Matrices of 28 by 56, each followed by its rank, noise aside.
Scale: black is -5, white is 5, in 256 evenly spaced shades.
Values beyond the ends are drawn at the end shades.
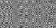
three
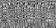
four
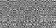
four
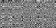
four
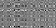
two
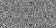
four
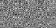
four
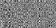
four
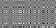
one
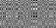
two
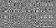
three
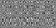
four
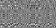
three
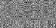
six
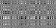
one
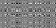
two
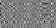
two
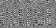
three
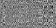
four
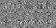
six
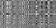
two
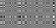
one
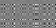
one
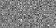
six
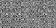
six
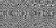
four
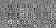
three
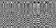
two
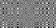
one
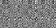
four
